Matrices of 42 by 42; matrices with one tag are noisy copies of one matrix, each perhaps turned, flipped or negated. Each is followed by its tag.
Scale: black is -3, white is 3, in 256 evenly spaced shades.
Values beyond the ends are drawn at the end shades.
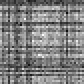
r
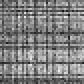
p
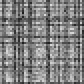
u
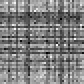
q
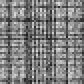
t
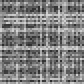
u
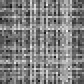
q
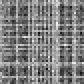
t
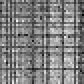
p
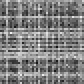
t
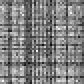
t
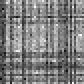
r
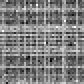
t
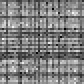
t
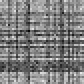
q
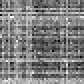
r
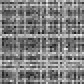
u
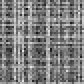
u
